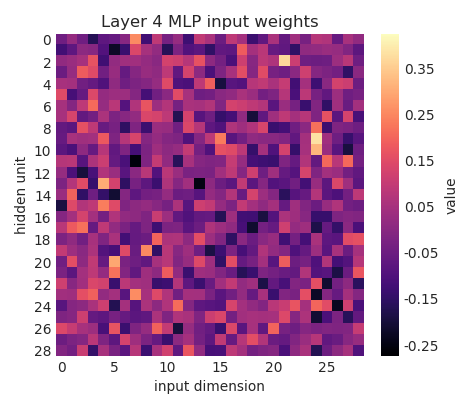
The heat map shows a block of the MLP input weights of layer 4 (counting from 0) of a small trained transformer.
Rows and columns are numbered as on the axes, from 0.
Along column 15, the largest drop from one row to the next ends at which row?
26
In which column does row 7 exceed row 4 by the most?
12
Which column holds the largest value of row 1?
17
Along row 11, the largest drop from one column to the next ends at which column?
28
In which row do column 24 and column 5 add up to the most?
9
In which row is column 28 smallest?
22
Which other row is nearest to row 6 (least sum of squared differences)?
3
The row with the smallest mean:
1
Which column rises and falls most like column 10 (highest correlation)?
5
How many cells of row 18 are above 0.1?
4
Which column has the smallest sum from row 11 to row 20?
7
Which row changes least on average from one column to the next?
16
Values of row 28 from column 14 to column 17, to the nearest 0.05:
-0.1 -0.1 0.1 0.05
